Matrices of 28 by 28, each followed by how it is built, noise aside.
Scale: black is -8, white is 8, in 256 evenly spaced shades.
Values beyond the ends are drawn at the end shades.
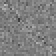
banded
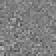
lower triangular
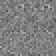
repeating columns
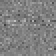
uneven rows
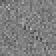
banded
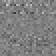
uneven rows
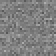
blocks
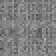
blocks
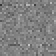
uneven rows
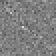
banded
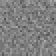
repeating columns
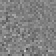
lower triangular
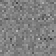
uneven rows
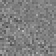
lower triangular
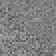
lower triangular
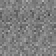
repeating columns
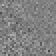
lower triangular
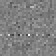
uneven rows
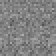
repeating columns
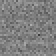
blocks
